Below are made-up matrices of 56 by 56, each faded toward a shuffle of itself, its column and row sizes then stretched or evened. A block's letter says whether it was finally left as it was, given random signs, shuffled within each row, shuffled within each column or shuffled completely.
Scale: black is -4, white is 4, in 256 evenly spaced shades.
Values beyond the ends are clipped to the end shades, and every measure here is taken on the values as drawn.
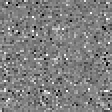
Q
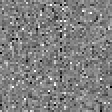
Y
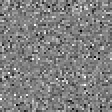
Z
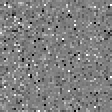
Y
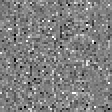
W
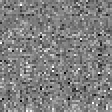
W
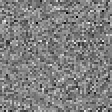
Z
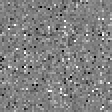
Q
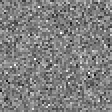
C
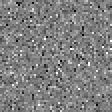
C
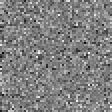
Q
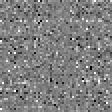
W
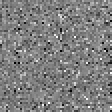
Q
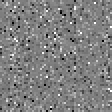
Y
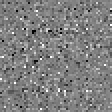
Q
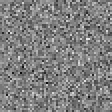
Y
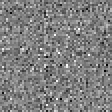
W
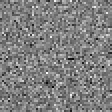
Z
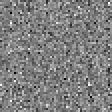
Y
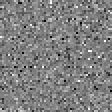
Z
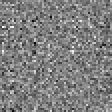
W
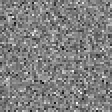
Z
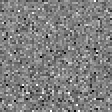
Z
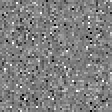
Y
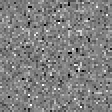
Y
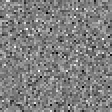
Z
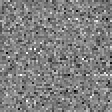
Z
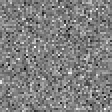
Y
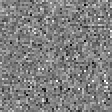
C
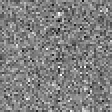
Y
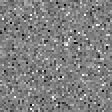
C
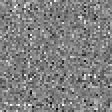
Q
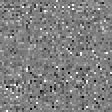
W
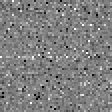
Z
